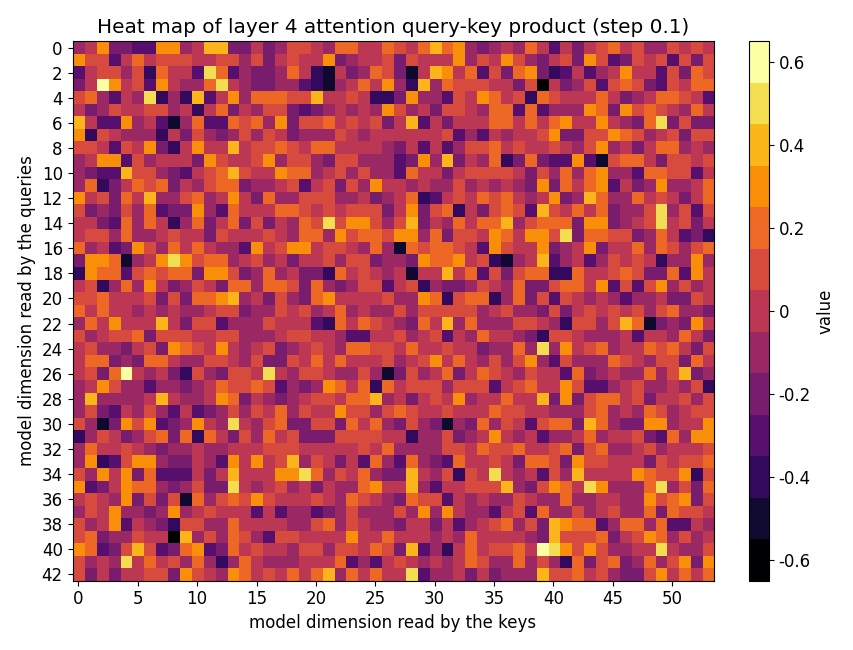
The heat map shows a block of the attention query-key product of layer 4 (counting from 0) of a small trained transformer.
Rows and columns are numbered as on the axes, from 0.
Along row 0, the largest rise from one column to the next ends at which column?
7
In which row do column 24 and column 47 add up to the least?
23
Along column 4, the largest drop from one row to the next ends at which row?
27
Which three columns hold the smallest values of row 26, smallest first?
26, 9, 41
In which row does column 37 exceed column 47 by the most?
19
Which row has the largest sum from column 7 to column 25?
42
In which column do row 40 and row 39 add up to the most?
40
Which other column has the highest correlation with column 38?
46
